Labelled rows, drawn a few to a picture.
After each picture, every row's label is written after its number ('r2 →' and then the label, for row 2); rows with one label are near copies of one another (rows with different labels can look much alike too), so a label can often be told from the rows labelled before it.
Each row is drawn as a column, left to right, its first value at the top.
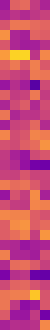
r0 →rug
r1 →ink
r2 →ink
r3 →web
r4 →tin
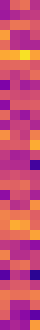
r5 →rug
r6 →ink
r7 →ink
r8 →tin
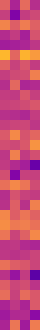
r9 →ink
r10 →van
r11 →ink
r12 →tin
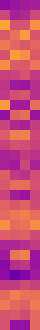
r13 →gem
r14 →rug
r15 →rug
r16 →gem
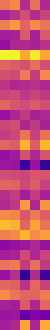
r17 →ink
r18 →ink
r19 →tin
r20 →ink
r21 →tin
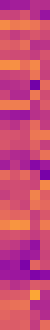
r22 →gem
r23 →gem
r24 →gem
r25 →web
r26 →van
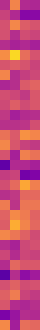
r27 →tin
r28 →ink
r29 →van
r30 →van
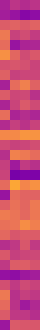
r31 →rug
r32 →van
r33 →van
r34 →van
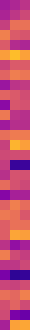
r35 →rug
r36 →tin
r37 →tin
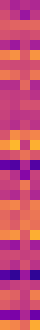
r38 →tin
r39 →tin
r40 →van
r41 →tin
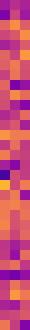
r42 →van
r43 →web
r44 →rug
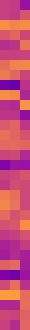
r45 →web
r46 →web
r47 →gem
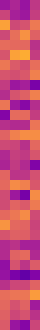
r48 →gem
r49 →rug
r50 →rug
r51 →web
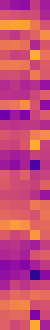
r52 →gem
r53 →gem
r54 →gem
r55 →tin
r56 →rug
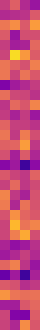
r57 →web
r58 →ink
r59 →tin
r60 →gem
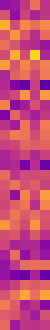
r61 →gem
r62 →rug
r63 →web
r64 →ink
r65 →web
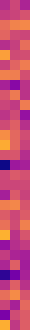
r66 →tin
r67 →web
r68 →gem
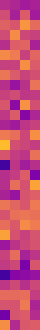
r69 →tin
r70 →rug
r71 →gem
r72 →van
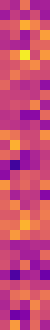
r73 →van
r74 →tin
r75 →ink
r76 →gem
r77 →rug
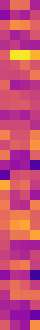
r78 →van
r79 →ink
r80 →ink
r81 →tin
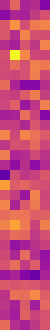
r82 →van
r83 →ink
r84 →rug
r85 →web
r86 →gem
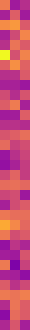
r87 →ink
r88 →gem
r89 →rug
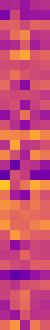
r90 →van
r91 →tin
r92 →rug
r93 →van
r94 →van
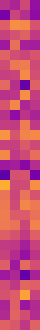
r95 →van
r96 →gem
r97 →web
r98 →van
